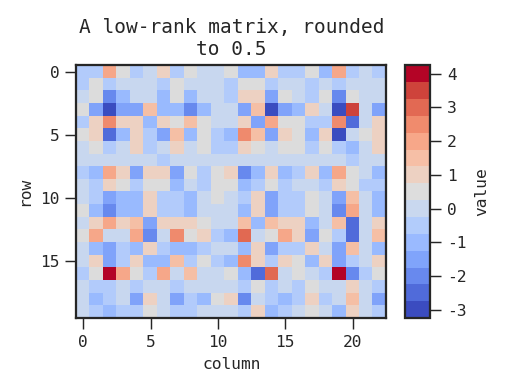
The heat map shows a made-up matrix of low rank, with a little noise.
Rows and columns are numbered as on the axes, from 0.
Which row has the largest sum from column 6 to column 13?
13
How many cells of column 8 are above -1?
14
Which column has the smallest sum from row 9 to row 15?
19
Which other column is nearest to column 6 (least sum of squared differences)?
3
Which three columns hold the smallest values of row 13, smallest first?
20, 5, 17
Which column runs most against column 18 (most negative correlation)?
11
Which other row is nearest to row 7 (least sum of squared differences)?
1
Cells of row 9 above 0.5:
2
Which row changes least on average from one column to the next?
7
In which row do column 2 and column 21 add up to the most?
16
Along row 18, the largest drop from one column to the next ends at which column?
12
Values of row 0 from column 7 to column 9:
-0.5 0.5 0
